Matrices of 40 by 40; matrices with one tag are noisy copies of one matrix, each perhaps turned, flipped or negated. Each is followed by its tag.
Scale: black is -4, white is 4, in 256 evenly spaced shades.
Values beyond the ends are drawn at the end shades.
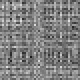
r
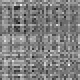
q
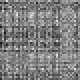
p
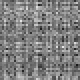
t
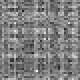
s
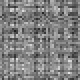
s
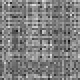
p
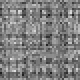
s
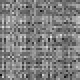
t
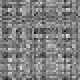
s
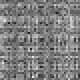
t
